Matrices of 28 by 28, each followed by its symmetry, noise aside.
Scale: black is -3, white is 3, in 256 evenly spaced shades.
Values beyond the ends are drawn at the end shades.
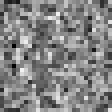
mirrored top to bottom.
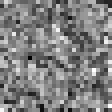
antisymmetric.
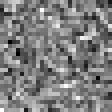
antisymmetric.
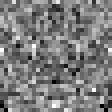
mirrored left to right.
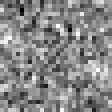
same after a half turn.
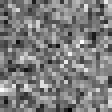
no symmetry.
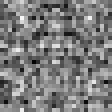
mirrored left to right.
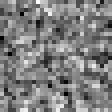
antisymmetric.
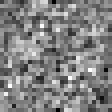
same after a half turn.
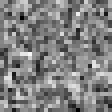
no symmetry.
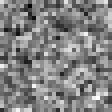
symmetric.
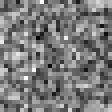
mirrored top to bottom.
